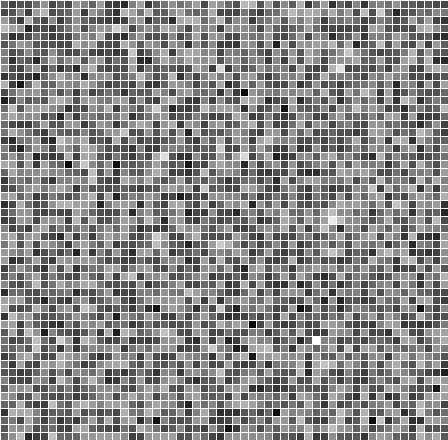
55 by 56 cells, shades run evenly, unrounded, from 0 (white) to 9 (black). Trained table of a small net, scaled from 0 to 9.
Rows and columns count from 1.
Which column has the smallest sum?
11
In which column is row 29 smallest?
41
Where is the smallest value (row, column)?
43, 40
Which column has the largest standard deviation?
53
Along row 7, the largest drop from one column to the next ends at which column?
17
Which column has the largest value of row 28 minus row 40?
2
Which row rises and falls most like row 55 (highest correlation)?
51
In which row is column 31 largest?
12
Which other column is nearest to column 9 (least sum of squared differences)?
33
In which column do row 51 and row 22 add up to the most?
24
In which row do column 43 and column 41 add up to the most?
38
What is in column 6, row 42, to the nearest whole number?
8
